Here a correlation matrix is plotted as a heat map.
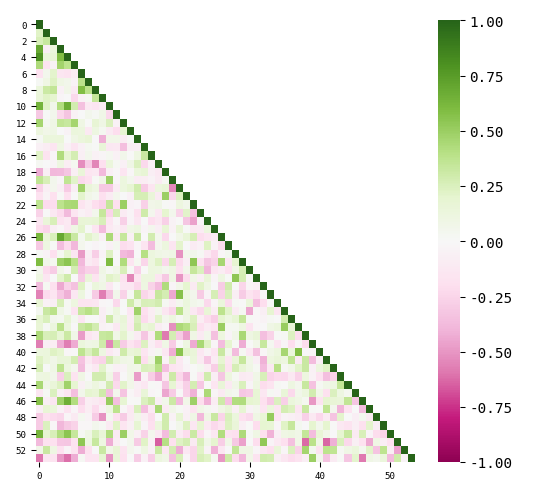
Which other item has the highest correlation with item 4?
0
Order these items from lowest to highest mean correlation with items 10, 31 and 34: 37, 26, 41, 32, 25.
32, 25, 37, 41, 26
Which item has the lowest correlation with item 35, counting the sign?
30
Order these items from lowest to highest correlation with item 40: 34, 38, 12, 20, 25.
25, 38, 34, 12, 20
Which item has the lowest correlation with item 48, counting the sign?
9
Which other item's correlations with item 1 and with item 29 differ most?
22
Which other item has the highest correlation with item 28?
31
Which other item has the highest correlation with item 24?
45
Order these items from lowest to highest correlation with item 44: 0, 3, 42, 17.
17, 42, 3, 0
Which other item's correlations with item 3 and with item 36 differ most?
49
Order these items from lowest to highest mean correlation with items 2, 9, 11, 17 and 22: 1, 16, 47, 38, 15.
15, 16, 1, 47, 38
